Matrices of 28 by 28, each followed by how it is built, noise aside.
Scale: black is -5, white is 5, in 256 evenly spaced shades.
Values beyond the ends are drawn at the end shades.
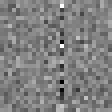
uneven columns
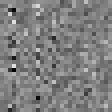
uneven columns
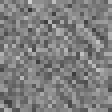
Toeplitz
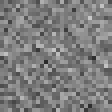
Toeplitz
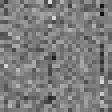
uneven columns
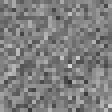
Hankel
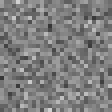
noise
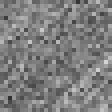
Hankel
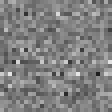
uneven rows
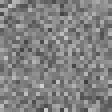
noise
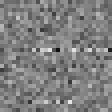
uneven rows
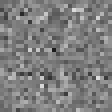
uneven rows
